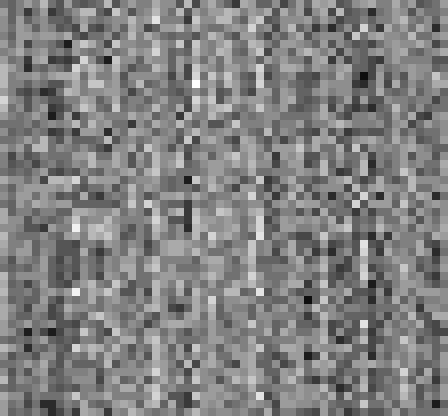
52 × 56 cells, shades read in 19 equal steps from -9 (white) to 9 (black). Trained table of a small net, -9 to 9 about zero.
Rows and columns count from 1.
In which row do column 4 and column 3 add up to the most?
42
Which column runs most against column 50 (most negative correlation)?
37
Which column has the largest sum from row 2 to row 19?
7
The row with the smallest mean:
29
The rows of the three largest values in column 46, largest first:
10, 11, 23
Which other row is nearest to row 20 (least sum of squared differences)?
21
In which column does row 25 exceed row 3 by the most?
20
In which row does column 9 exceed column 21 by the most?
6
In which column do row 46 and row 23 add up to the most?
34
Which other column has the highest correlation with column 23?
53
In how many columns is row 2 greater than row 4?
23
